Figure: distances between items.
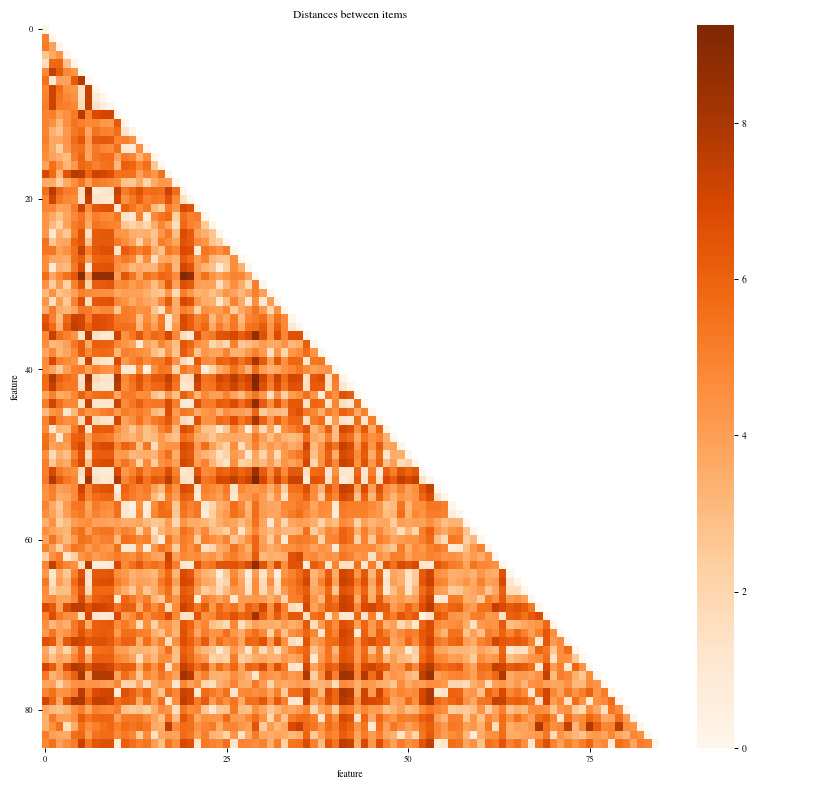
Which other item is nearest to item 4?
0
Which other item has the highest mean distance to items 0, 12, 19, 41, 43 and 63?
29
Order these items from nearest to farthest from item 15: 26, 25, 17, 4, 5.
25, 26, 17, 4, 5
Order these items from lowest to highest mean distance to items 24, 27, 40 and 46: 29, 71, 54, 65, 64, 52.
64, 65, 52, 71, 54, 29
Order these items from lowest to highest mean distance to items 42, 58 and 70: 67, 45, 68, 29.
45, 67, 68, 29
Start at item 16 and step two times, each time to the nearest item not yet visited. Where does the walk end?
33
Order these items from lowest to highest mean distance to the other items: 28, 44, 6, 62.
28, 62, 6, 44
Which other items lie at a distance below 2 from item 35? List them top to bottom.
17, 34, 68, 72, 75, 79
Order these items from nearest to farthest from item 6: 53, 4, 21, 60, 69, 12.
12, 21, 60, 4, 69, 53
